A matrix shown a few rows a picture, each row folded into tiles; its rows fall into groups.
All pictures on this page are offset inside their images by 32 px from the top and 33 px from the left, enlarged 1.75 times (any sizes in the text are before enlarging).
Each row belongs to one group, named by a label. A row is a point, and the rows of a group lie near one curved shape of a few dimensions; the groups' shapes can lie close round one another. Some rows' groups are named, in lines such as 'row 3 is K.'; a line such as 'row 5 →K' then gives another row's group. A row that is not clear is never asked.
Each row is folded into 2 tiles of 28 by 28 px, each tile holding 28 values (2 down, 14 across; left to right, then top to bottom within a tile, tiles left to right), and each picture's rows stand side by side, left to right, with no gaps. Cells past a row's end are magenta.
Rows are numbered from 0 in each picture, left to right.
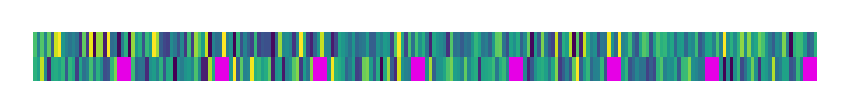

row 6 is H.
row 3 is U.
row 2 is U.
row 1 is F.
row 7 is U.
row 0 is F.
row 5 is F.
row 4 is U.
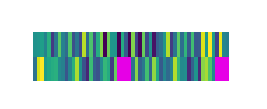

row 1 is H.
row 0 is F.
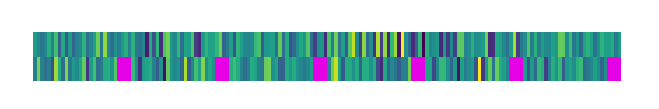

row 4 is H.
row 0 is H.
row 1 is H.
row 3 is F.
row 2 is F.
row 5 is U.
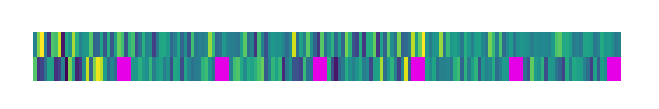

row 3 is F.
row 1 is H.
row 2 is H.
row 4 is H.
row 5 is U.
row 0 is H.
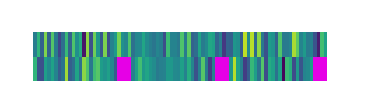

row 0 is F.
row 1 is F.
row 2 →H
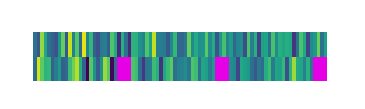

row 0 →F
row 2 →H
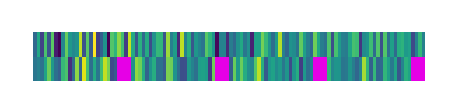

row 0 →F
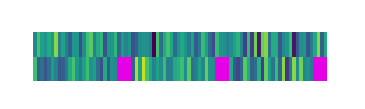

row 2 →H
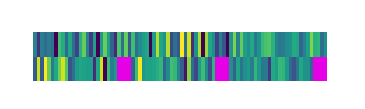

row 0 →U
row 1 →F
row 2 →U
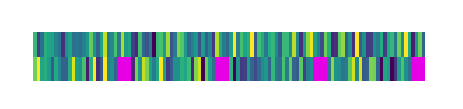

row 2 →U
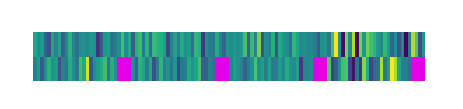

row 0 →H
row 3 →H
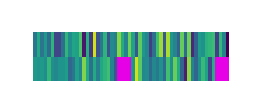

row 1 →F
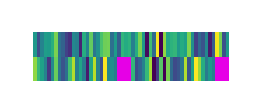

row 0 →U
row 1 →H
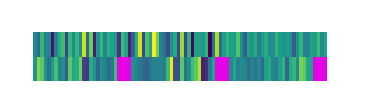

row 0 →F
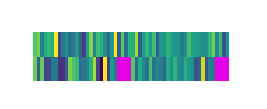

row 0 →U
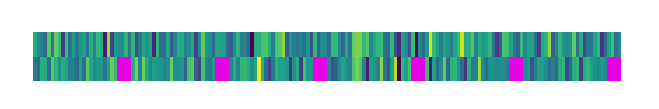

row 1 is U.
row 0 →F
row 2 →U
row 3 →U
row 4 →U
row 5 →H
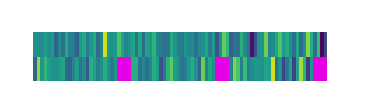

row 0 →U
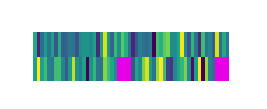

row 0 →U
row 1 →U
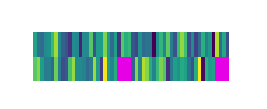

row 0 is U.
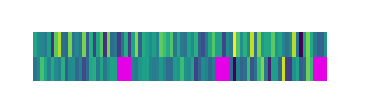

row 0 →F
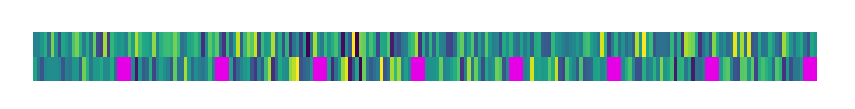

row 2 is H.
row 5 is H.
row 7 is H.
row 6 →H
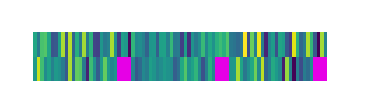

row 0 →F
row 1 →F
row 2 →H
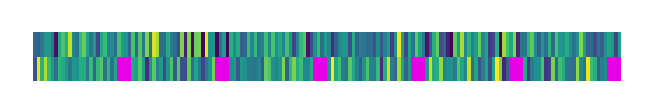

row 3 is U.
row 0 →U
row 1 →F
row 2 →H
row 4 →F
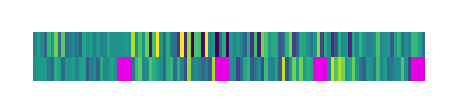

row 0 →H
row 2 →H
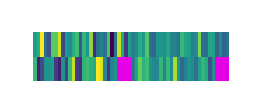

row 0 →H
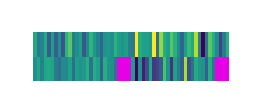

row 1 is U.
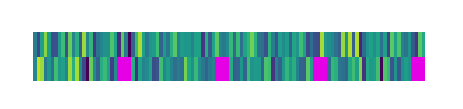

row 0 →F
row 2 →F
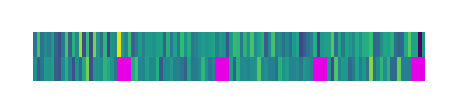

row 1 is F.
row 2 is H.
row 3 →U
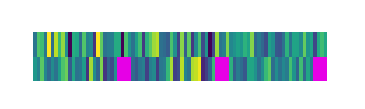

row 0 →H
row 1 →H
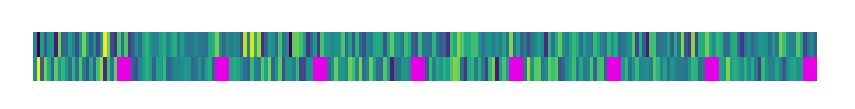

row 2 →H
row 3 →H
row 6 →F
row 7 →H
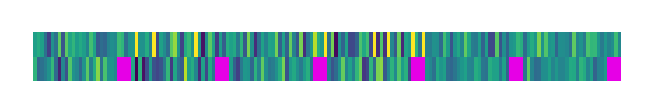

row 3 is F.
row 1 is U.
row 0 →H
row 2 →F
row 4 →F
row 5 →H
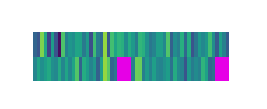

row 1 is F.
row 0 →F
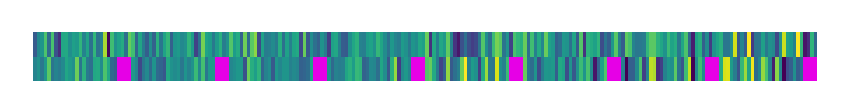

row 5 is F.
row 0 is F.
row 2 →F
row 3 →U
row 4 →U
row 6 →U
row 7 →H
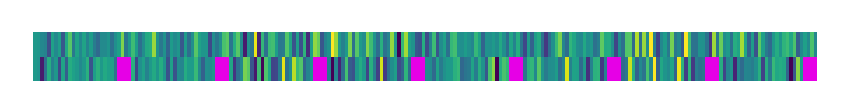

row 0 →H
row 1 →F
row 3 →U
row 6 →H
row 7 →F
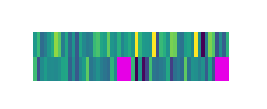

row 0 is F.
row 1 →U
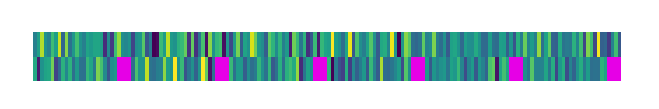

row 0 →H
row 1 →F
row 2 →H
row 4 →U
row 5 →F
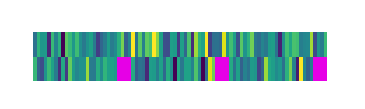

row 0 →H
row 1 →F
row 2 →U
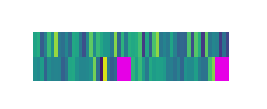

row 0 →U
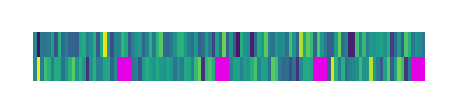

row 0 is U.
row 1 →U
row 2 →H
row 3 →F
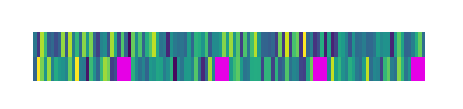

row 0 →F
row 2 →F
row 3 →U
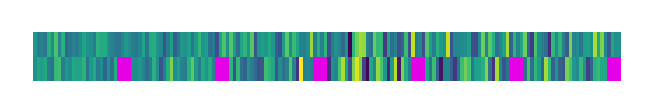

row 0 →H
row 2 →U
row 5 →H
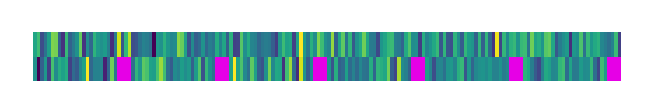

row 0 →F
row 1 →U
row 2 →U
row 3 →U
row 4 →F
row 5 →F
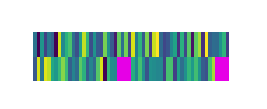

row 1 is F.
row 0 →U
